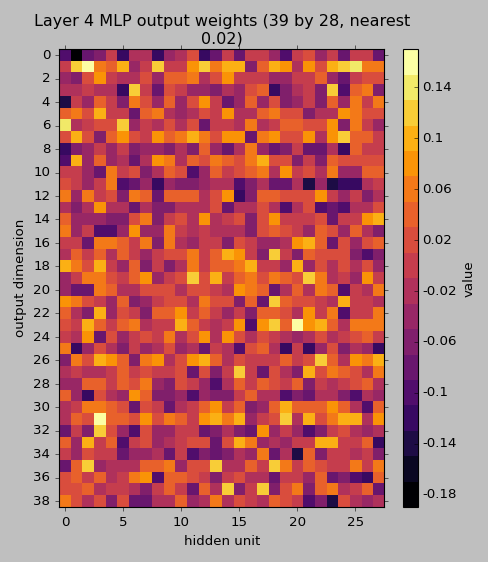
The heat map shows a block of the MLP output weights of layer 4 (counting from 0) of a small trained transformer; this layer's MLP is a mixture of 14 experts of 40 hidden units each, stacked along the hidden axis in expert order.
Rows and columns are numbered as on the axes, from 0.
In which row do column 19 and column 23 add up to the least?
11
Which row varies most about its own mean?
3
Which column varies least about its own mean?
10
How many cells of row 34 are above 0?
3
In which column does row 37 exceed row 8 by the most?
14
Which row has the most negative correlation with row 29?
1
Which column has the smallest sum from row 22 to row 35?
16
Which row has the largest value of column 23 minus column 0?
4
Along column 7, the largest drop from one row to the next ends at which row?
37
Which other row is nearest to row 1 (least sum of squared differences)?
7
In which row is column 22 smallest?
13
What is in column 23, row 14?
-0.08
